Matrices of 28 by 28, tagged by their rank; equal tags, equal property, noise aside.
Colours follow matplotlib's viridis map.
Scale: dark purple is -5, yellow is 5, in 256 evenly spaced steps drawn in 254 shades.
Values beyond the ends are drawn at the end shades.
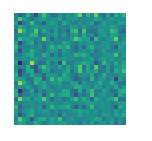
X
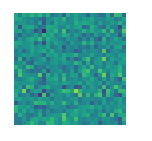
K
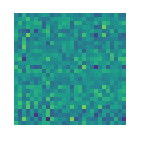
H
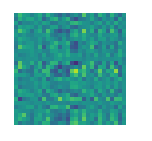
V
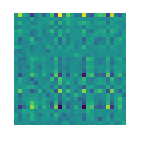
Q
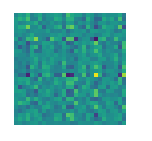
V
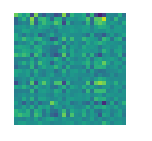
V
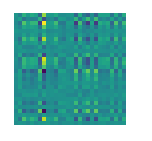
Q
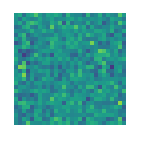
K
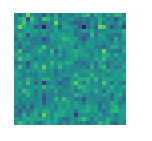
H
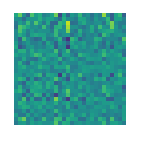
X
